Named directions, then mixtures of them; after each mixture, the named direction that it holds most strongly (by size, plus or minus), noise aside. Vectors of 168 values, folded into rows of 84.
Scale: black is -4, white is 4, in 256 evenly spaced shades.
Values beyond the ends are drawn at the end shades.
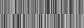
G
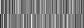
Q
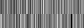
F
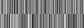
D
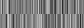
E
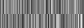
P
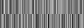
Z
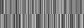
Z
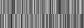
G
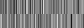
F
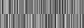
E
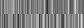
P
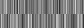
D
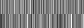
F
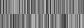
P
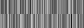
F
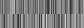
G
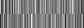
Q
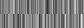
G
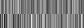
Q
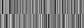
E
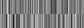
E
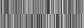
E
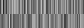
D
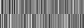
D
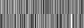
F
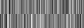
Q
